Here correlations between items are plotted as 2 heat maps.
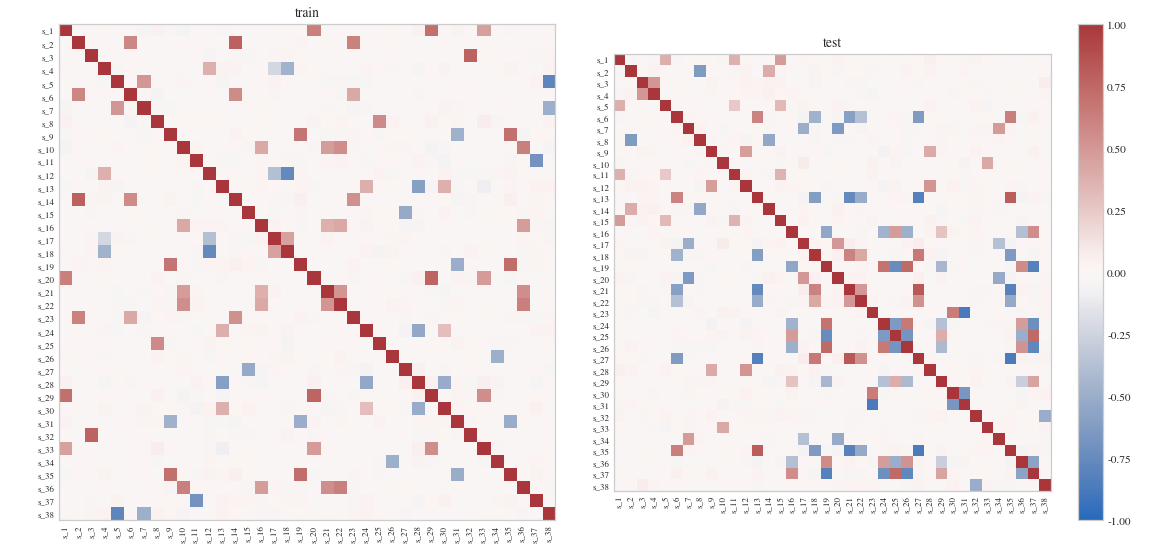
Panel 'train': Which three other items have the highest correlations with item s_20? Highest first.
s_29, s_1, s_33
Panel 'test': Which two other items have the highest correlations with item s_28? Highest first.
s_12, s_9
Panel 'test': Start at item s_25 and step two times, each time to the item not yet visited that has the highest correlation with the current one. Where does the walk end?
s_16
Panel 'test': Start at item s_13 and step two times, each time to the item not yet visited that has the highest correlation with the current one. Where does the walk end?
s_6
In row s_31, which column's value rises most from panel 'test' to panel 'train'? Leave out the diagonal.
s_23
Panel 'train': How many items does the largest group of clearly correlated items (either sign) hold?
5
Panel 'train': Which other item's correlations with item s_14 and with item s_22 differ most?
s_2
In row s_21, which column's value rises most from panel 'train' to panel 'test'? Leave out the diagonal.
s_27
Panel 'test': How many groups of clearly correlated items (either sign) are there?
10
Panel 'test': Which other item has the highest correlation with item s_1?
s_15
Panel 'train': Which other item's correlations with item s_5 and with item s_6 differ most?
s_38
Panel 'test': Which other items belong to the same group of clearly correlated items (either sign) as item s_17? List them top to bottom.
s_7, s_20, s_34
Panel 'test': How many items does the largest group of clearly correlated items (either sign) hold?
8
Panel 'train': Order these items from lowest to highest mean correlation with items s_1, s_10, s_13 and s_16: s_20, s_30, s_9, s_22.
s_9, s_30, s_20, s_22
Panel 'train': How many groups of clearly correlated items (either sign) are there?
12
